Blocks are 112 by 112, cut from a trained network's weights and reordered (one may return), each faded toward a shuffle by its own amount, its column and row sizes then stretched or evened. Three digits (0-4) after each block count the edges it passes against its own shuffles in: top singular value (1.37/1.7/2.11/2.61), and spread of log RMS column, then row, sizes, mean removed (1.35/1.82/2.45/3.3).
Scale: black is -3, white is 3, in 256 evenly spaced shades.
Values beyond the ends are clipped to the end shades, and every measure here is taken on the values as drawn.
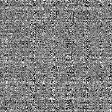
2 4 2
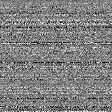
3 0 4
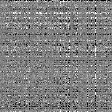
4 4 4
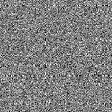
3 0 2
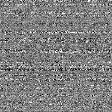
1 2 4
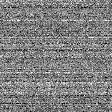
3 0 3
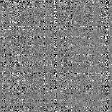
0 4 4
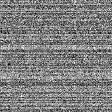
4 2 0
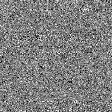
2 0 2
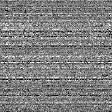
4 2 4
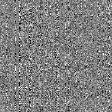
0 4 1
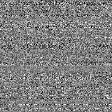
0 2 4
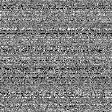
3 1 4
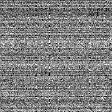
4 3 2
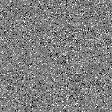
2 1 1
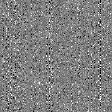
2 4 0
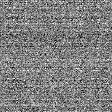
2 2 2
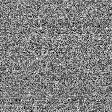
0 0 2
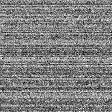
4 0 2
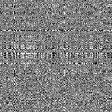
4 1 4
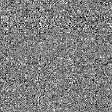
1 2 3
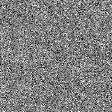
0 2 1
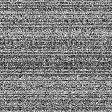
4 1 0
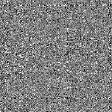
1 3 2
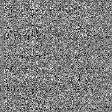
0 4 2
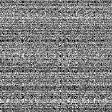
4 3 2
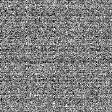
2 3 0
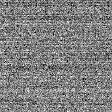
2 2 0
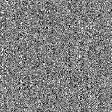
1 2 0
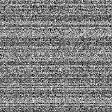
4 3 0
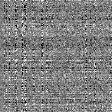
3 4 2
